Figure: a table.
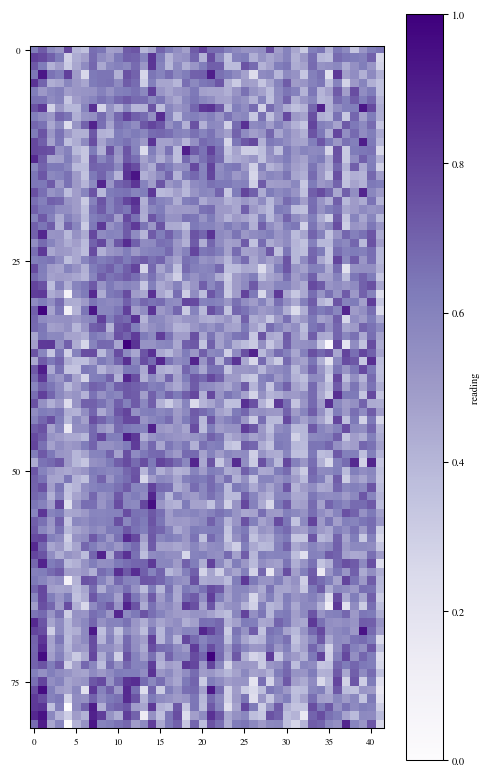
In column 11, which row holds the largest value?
35
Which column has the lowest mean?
41
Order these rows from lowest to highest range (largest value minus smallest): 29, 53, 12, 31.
53, 12, 29, 31
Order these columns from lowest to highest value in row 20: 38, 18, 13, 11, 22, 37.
37, 13, 22, 38, 18, 11
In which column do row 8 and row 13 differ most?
15
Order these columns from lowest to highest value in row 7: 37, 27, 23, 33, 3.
27, 23, 3, 37, 33
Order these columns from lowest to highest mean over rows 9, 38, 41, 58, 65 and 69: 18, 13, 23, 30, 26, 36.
23, 26, 13, 30, 18, 36
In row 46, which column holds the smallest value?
31
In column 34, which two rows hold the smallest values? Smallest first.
62, 75
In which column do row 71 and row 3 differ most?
4
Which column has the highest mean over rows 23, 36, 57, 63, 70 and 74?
14
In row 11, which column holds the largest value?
39
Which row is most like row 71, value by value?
22
